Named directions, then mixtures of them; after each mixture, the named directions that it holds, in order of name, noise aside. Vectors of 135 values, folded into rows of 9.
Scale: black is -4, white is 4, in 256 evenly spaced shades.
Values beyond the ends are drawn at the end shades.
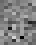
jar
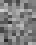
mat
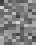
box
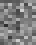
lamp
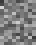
box.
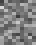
box.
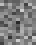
box, lamp.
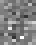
jar.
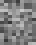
mat.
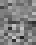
box, jar.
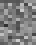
lamp.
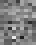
jar, mat.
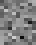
box, jar.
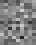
jar, lamp, mat.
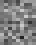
jar, lamp, mat.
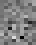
jar.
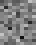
box, jar, lamp.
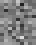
jar, lamp, mat.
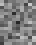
box, jar, lamp.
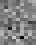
jar, lamp.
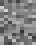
box, mat.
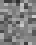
lamp, mat.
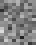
jar, mat.
